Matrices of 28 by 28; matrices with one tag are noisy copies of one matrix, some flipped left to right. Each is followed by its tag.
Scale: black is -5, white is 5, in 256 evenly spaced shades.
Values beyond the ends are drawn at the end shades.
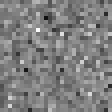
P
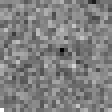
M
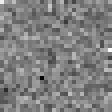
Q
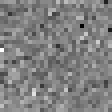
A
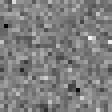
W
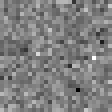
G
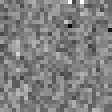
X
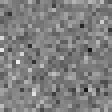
A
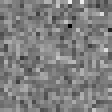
X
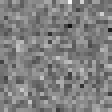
X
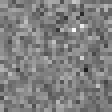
P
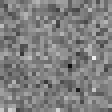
G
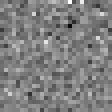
X
